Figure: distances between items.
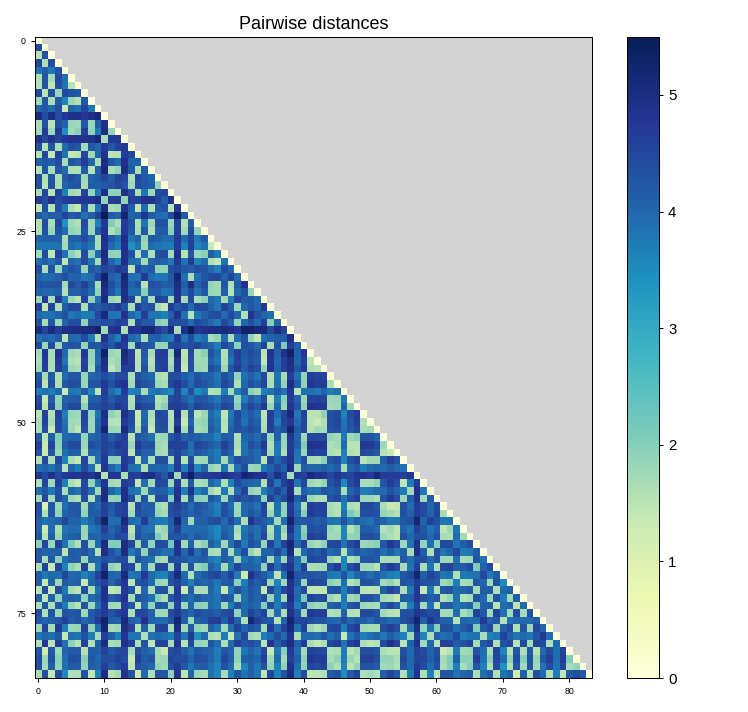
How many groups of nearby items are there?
5
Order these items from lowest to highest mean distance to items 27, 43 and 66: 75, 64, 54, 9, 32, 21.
9, 32, 64, 54, 75, 21
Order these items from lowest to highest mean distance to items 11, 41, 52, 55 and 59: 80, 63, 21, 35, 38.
80, 35, 63, 21, 38
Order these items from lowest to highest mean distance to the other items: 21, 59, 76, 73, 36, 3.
73, 3, 59, 36, 76, 21
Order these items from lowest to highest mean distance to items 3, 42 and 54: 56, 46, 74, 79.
74, 79, 46, 56
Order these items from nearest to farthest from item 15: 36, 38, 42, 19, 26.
42, 36, 26, 19, 38
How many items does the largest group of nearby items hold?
31
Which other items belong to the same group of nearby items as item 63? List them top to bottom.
23, 31, 36, 70, 76
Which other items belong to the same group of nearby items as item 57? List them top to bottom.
10, 13, 21, 38
